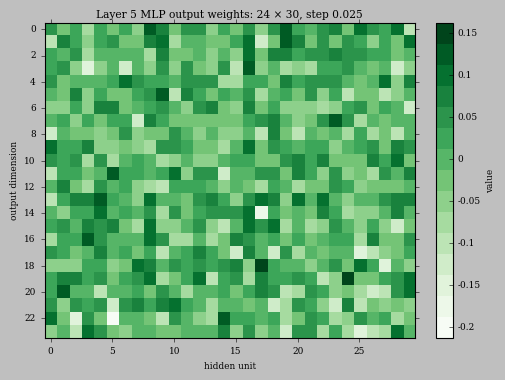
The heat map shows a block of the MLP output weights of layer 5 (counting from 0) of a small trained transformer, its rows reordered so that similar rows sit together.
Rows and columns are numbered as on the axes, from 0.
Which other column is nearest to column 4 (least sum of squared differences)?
12
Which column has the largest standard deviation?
17
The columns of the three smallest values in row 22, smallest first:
5, 2, 9
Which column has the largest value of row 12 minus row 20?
4
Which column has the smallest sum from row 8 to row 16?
14
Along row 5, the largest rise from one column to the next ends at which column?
11
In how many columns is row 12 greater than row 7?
10
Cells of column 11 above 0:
10
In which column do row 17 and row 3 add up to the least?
15
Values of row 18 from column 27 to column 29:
-0.15 0 -0.05
